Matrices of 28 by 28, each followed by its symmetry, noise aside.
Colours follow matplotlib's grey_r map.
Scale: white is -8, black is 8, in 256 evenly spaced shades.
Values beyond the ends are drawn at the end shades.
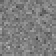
symmetric across the other diagonal.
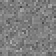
symmetric across the other diagonal.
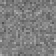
mirrored left to right.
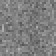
mirrored top to bottom.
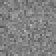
symmetric.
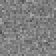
antisymmetric.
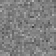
no symmetry.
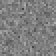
same after a half turn.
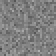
antisymmetric.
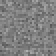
antisymmetric.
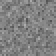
symmetric.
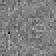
mirrored top to bottom.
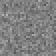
no symmetry.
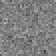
antisymmetric.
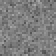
same after a half turn.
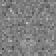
mirrored left to right.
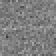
same after a half turn.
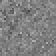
symmetric.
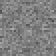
mirrored left to right.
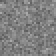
no symmetry.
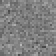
symmetric across the other diagonal.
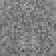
mirrored left to right.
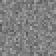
mirrored top to bottom.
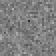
symmetric across the other diagonal.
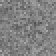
mirrored top to bottom.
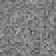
symmetric.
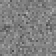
same after a half turn.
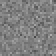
symmetric across the other diagonal.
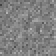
symmetric.
